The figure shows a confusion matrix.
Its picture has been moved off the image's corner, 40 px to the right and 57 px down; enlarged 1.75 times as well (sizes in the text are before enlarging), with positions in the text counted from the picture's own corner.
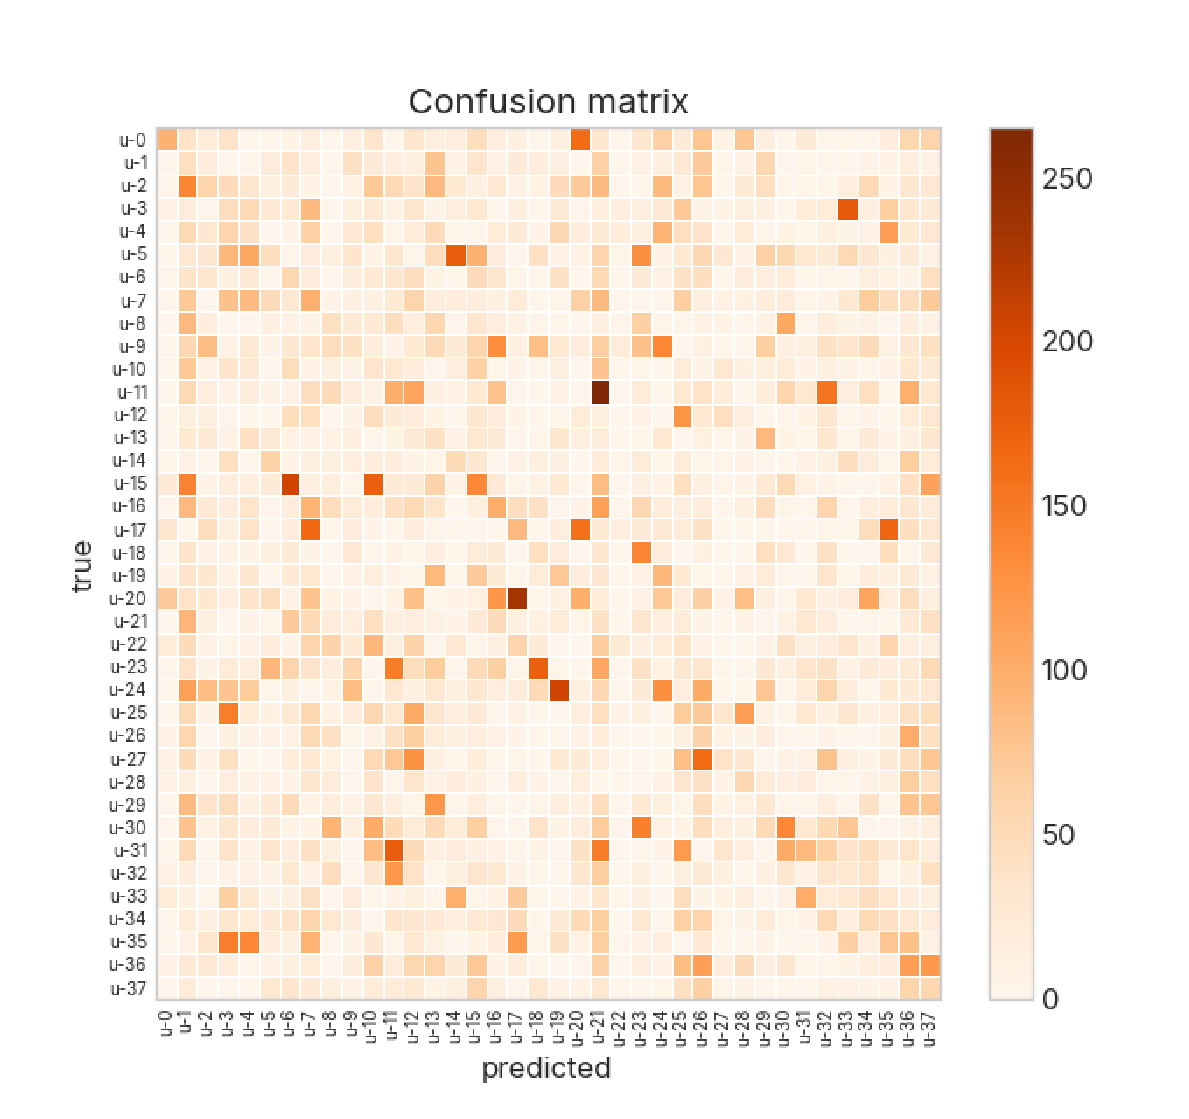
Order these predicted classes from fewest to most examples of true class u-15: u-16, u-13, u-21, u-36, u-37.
u-16, u-36, u-13, u-21, u-37
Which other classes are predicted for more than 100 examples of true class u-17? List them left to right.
u-7, u-20, u-35
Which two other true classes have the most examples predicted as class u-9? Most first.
u-24, u-23
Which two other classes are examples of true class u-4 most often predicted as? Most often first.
u-35, u-24
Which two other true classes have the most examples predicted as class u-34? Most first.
u-20, u-7
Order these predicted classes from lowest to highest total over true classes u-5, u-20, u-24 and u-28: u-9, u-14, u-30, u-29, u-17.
u-30, u-9, u-29, u-14, u-17
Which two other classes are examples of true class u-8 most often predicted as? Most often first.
u-30, u-1
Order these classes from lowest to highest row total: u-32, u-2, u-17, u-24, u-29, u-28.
u-28, u-32, u-29, u-17, u-2, u-24
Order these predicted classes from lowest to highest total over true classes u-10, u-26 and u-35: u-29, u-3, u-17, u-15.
u-29, u-15, u-17, u-3
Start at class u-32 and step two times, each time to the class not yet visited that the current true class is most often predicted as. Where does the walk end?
u-21
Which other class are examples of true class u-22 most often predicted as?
u-10
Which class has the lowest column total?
u-22
